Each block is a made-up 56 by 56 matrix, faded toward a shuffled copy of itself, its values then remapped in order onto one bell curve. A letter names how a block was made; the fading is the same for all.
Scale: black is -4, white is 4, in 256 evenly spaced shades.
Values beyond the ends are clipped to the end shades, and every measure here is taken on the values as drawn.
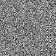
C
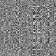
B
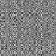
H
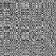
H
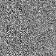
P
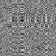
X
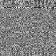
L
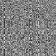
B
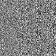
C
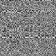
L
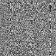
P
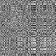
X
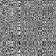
H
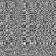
X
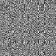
B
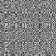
X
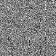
C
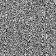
C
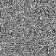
P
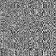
B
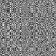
H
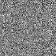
P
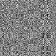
B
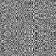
H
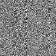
P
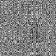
B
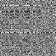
L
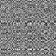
X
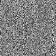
C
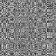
H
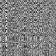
H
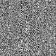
C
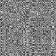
B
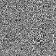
P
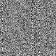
C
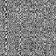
B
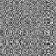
H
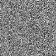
C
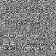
L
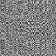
H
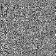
P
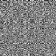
L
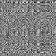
X
